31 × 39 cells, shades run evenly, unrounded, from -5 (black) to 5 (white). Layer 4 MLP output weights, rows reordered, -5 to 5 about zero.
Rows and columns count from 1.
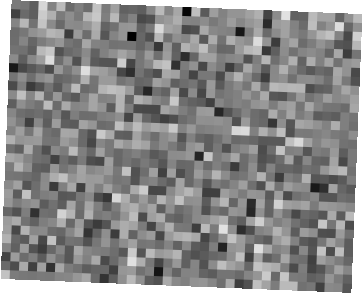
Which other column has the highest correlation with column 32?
3
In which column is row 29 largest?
15
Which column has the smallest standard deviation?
24
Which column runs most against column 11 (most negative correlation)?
1
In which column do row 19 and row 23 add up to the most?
14
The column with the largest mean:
31
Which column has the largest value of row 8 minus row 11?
9
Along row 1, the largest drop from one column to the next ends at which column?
20
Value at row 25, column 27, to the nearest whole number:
-3
